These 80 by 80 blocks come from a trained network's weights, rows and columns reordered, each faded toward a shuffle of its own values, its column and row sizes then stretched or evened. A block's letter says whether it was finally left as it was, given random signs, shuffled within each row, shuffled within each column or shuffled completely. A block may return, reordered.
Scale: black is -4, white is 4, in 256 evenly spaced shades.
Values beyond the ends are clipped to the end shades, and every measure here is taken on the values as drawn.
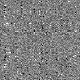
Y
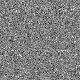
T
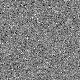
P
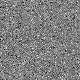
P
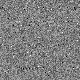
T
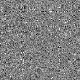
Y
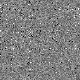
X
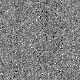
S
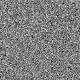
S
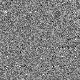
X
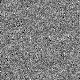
S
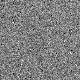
S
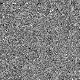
X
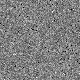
P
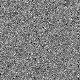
S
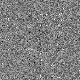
X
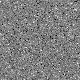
P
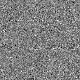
X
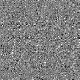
Y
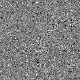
X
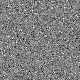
P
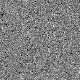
S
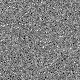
P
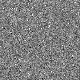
S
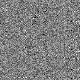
Y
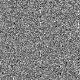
S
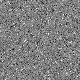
P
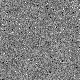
P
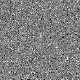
X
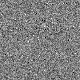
T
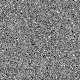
P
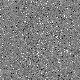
S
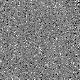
S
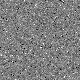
P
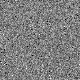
S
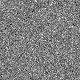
P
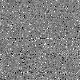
X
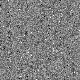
S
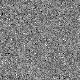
X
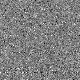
T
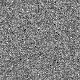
S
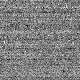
T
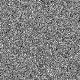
S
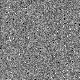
S
